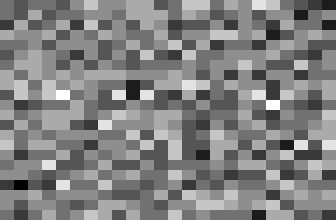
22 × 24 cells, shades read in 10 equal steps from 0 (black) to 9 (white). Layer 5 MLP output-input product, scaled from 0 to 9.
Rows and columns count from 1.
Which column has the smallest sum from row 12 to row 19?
15
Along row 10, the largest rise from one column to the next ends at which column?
11
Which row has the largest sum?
9
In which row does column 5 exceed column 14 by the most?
19
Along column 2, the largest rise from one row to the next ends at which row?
20
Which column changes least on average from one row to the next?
18
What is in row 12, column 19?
3
